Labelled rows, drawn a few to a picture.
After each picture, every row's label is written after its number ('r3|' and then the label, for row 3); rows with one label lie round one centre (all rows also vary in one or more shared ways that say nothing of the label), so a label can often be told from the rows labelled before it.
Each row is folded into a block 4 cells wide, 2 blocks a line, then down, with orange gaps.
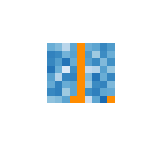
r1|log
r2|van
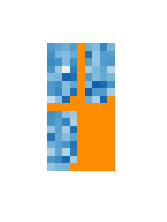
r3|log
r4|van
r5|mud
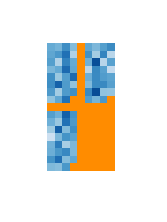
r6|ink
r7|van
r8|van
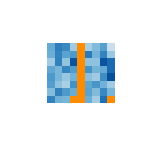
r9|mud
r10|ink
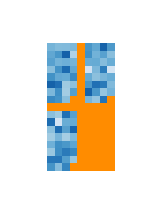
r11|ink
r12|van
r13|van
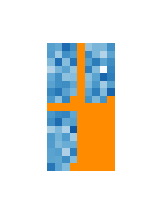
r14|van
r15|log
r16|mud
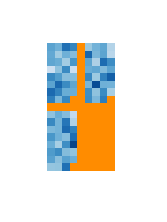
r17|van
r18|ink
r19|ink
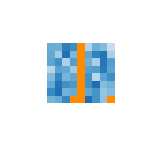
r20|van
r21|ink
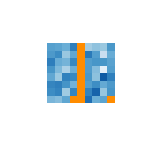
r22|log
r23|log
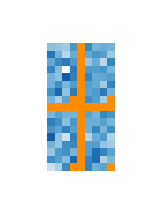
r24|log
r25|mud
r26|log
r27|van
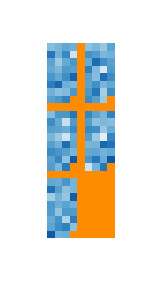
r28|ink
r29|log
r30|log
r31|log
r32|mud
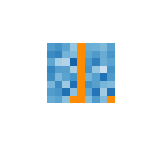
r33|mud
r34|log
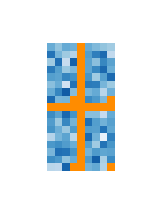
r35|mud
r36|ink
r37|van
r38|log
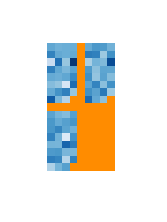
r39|mud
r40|mud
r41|log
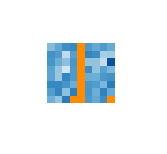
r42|log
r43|mud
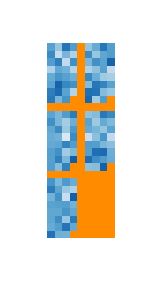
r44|van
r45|van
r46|log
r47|van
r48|mud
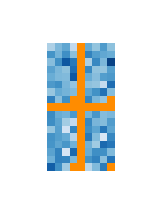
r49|ink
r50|mud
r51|mud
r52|log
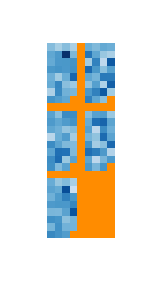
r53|ink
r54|mud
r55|van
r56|ink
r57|ink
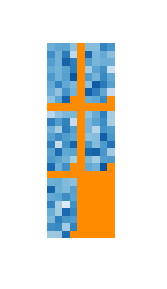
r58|ink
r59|van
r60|ink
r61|ink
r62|log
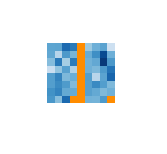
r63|van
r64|ink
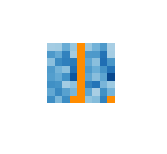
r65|ink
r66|ink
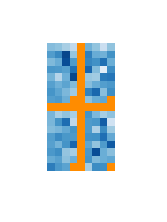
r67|ink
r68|log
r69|ink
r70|ink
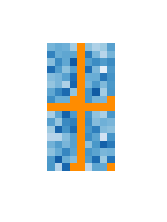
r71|mud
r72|log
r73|van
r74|log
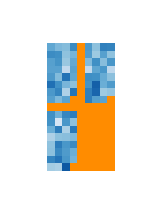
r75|log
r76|van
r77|van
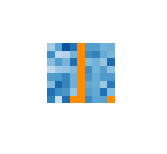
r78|van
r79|mud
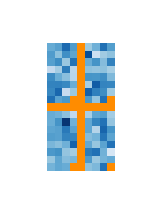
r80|van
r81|van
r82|ink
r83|ink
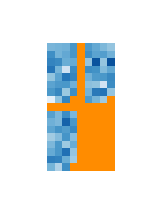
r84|log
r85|mud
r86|van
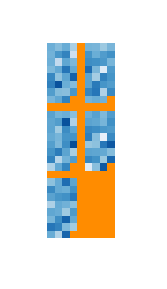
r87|ink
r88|log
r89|ink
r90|log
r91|van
